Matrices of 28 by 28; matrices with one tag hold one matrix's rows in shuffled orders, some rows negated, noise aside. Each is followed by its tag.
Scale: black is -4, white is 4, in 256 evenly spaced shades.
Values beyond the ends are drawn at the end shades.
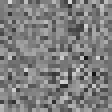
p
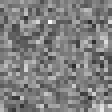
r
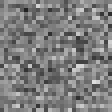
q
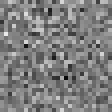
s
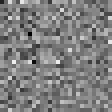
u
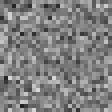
u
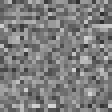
r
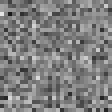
u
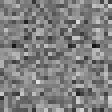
q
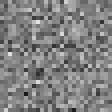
s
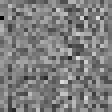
p
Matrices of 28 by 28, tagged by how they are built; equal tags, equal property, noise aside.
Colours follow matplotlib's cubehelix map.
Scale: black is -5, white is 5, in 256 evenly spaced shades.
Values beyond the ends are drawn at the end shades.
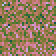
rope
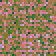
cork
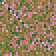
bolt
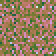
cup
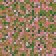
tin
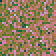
bolt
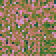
cork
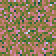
rope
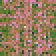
cork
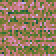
cork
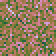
bolt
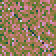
bolt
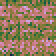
cork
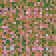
cork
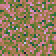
tin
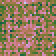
cork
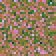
rope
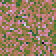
bolt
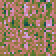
cup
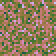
rope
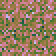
rope
